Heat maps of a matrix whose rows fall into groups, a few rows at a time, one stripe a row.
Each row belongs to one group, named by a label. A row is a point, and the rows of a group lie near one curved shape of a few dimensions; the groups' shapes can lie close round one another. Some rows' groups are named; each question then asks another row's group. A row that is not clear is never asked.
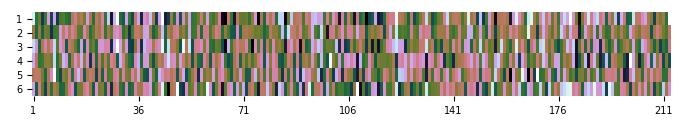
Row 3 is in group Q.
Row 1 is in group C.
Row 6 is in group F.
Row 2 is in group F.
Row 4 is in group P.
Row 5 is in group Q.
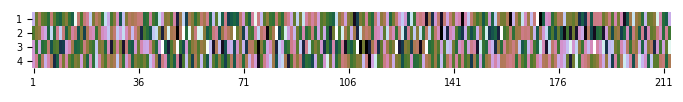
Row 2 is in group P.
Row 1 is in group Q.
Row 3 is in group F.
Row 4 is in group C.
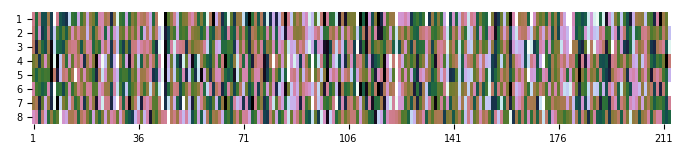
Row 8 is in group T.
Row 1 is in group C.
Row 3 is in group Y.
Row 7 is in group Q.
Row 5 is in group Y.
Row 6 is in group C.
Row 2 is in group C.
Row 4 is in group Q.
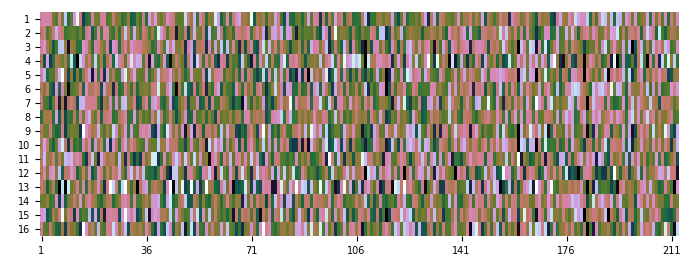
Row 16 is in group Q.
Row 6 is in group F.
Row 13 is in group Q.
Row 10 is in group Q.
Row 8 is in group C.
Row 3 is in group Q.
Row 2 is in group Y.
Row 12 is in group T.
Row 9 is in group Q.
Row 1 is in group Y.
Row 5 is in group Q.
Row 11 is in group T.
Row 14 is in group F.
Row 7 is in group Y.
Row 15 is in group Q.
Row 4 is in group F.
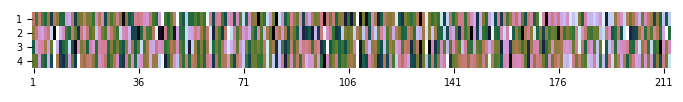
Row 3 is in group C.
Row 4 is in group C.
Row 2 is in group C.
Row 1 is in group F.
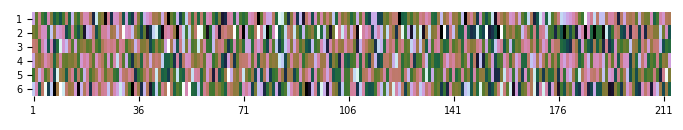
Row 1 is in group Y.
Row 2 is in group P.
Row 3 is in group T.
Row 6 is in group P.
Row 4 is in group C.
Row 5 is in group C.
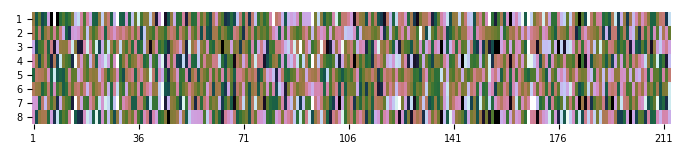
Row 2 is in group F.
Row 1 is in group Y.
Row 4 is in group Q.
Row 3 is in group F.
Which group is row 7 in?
Q
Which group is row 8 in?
F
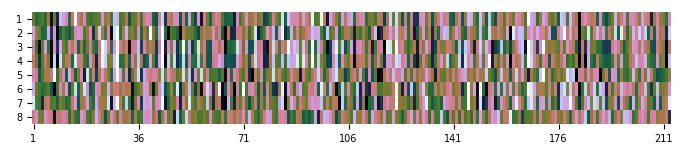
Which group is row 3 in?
Q
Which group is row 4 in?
Q
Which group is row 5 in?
Q
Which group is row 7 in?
C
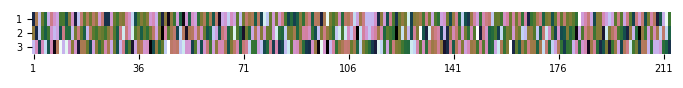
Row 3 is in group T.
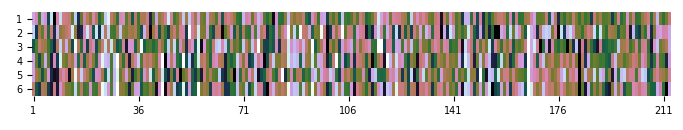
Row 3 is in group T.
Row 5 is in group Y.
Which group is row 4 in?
Q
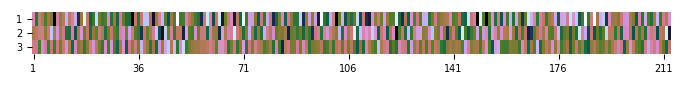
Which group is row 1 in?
Y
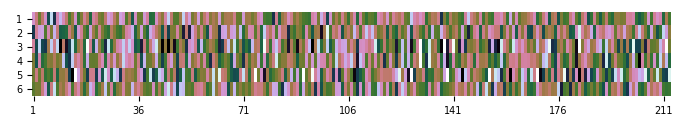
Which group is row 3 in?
F
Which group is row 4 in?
F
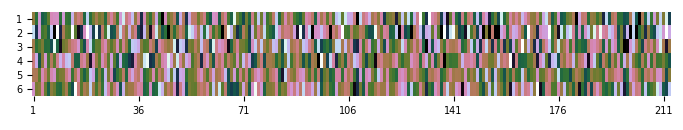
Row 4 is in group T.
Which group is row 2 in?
F
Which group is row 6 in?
Q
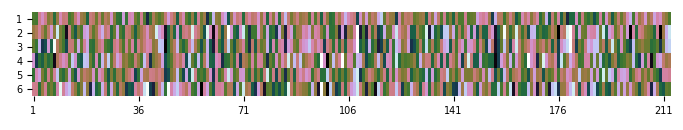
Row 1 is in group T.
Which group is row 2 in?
C
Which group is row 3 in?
C
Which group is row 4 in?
F
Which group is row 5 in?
C
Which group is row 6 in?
T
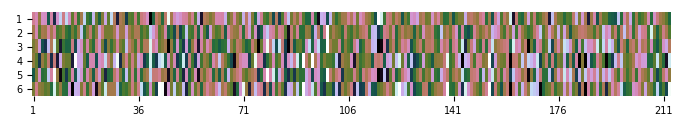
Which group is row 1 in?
T
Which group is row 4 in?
Q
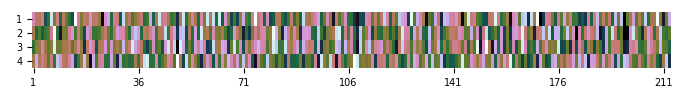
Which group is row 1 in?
Q
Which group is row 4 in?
T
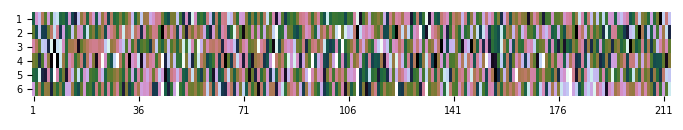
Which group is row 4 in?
Q
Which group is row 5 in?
C
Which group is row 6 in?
F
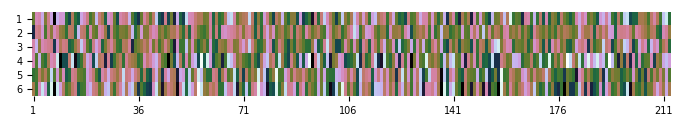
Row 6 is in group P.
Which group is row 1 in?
C
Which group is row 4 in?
F
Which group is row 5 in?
P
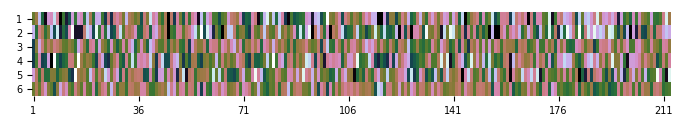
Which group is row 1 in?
F
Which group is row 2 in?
F
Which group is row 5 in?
Q
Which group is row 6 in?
T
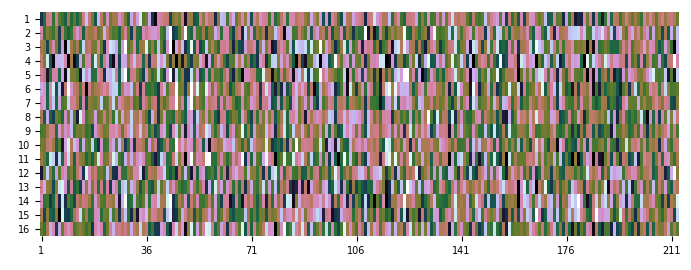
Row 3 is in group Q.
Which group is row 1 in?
T
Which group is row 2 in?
F
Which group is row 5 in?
Q
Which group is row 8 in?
F
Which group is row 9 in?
P
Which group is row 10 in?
T
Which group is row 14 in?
C
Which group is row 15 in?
Y
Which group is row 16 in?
P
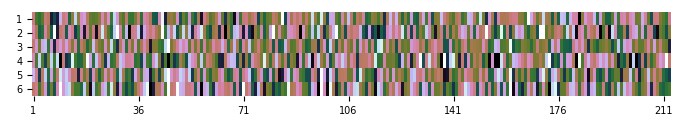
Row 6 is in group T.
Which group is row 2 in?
Q
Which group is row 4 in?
F
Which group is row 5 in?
T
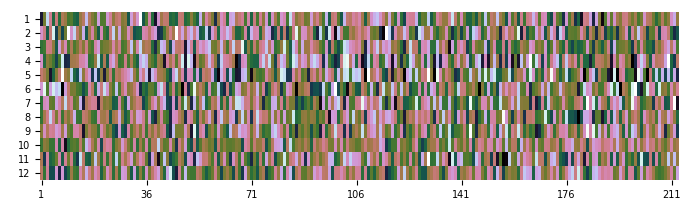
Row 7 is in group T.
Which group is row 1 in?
T
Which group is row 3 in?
P
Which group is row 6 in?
C
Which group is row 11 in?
F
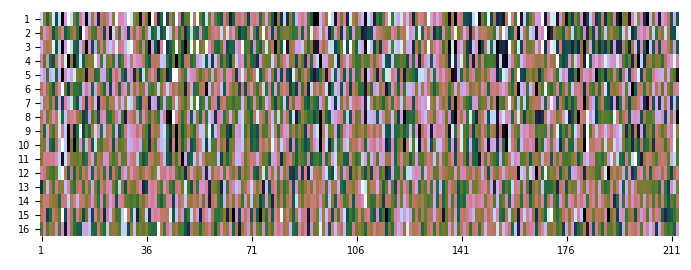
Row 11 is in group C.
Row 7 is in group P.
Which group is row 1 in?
P
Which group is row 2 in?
Q
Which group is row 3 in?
P
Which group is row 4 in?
F
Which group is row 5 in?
T
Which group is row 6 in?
Q
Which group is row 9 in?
F
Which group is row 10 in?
F
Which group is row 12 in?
Q
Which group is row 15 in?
Q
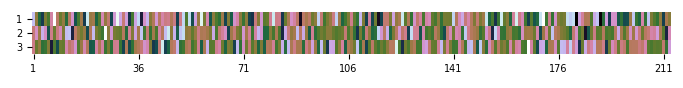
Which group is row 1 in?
Q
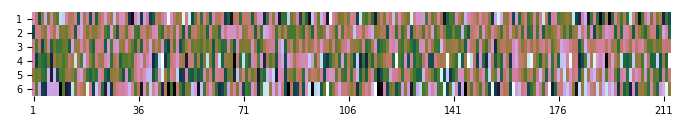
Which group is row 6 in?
F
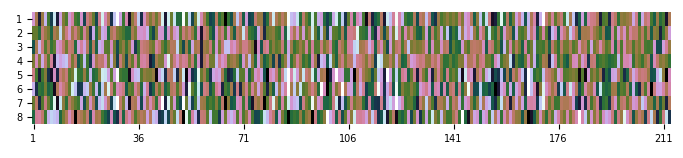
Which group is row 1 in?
Q
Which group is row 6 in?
F
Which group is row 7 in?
Q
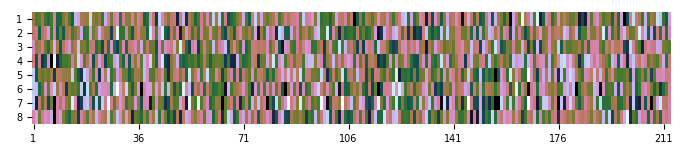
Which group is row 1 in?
Q
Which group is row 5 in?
F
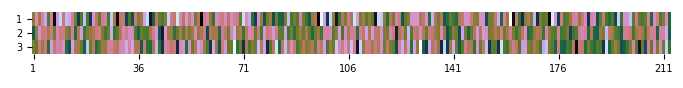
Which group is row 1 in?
T
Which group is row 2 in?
T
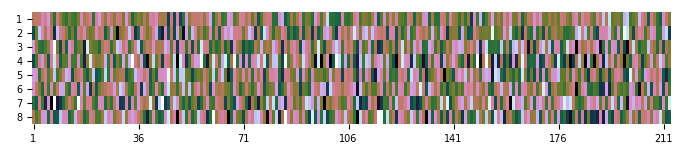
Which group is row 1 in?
C
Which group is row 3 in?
Q
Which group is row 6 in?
P
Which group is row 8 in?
T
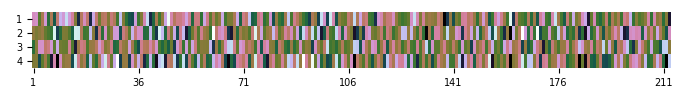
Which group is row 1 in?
T
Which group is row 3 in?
C
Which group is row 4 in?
Q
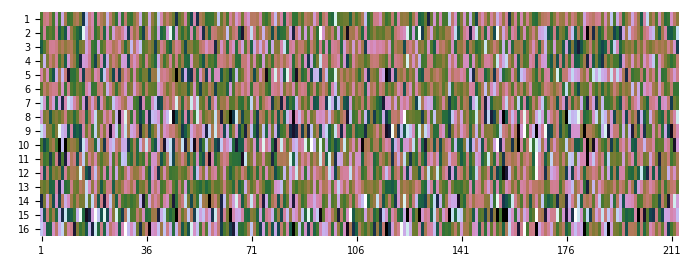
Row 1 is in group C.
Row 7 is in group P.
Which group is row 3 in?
T
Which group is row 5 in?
F
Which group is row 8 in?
C
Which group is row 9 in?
Q
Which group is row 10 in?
Q
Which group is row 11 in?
Y
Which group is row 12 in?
F
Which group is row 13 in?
F
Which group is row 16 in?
Q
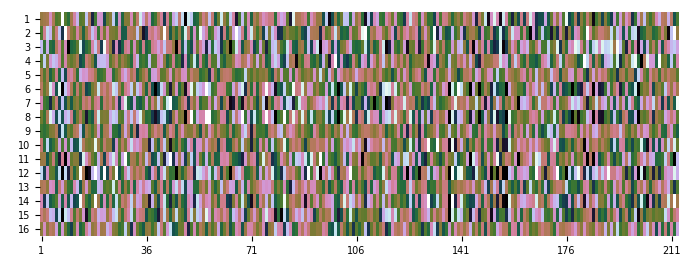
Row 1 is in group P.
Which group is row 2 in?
C
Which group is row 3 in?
F
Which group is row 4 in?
C
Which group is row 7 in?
C
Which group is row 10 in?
F
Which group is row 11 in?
Q
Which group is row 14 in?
F
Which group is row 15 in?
P
